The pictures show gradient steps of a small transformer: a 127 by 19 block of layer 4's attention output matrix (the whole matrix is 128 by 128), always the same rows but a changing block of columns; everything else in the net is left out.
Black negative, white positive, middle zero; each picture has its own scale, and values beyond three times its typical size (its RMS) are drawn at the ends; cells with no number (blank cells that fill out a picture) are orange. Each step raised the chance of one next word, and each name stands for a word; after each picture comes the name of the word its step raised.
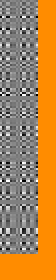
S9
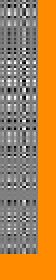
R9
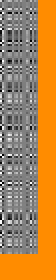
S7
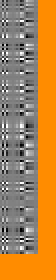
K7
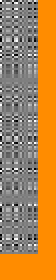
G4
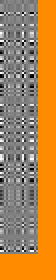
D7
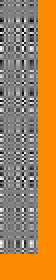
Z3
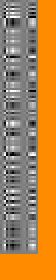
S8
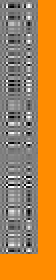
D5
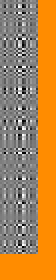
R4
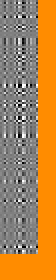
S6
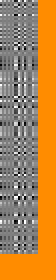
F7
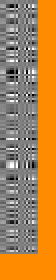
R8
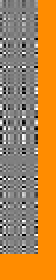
R4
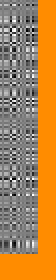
Z3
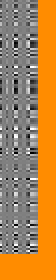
R4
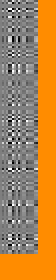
G4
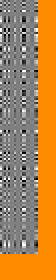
Z3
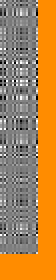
R9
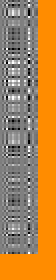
R9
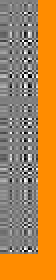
D7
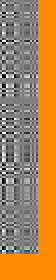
D7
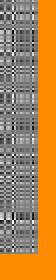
S7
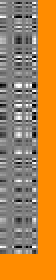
S6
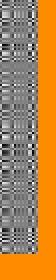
K7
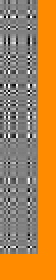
S6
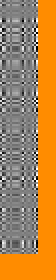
Z3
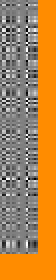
Z3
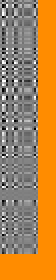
R9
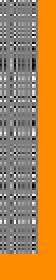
F7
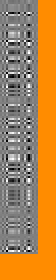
D7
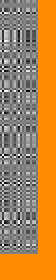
S7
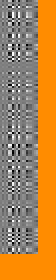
K7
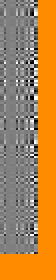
R9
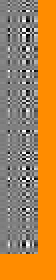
Z3
